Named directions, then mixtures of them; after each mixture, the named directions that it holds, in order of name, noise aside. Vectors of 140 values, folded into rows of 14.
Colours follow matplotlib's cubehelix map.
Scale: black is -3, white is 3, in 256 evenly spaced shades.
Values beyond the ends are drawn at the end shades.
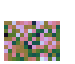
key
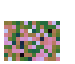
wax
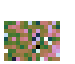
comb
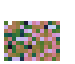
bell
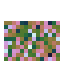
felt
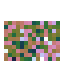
comb, key, wax.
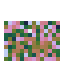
bell, felt, key.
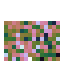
comb, felt, wax.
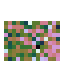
bell, comb.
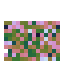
comb, felt, key.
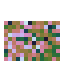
bell, comb.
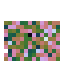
comb, felt, key.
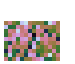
felt.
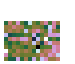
bell, comb.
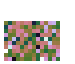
bell, comb, key.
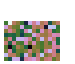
bell.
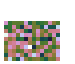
bell, key.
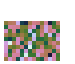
felt.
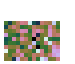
comb.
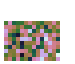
bell, comb, wax.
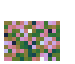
key, wax.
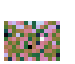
bell, key, wax.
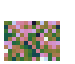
comb, key.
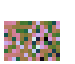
comb, felt.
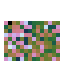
bell.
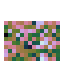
key.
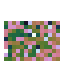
bell, comb, felt.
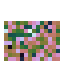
bell, felt, wax.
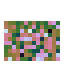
wax.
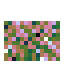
bell, comb, key.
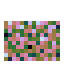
bell, key, wax.
